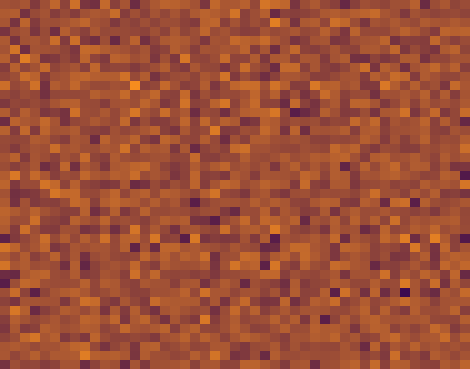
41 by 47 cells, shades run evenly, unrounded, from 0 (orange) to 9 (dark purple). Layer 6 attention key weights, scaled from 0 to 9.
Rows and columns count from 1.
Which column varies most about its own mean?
28
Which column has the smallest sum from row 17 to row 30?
1
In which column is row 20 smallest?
2
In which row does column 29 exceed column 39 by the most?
31
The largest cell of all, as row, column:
33, 41
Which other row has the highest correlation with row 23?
13
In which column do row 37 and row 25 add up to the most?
22
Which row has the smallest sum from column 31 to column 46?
38
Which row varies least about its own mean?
18
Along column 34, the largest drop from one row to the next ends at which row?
34
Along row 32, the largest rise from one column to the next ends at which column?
45
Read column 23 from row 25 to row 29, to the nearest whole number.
5 2 6 5 4
